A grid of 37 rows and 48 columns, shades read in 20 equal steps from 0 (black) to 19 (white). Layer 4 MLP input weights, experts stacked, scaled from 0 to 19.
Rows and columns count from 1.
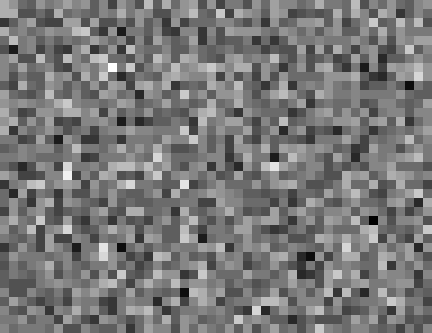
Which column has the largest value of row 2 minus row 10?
2
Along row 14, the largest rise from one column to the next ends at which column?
23
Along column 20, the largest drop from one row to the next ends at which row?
10
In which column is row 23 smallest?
47
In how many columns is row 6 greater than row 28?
17
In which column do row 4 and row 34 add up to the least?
12
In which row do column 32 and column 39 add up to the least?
8
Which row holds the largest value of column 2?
5
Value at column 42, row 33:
9
